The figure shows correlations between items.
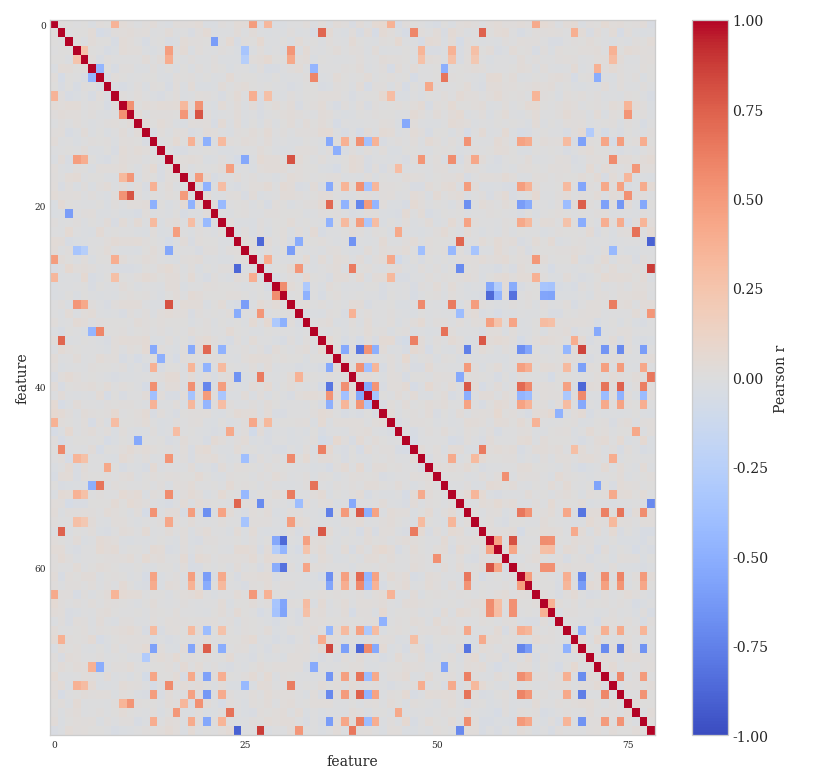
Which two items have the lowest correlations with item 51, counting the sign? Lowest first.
71, 5
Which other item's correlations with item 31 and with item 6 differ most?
15
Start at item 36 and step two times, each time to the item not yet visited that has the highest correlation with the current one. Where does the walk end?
20
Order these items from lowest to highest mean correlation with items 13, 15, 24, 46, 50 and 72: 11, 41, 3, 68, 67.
41, 11, 68, 3, 67
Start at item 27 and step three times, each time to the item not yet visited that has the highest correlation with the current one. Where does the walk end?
32
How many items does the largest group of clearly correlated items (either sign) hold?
17
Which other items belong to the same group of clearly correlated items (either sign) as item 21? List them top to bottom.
2
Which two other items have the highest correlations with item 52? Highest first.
31, 15
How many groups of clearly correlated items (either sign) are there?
16
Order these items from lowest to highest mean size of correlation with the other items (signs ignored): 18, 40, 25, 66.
66, 25, 18, 40
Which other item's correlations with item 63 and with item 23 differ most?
76
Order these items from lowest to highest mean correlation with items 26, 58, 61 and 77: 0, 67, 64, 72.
64, 0, 67, 72
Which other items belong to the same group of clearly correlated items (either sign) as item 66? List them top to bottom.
43
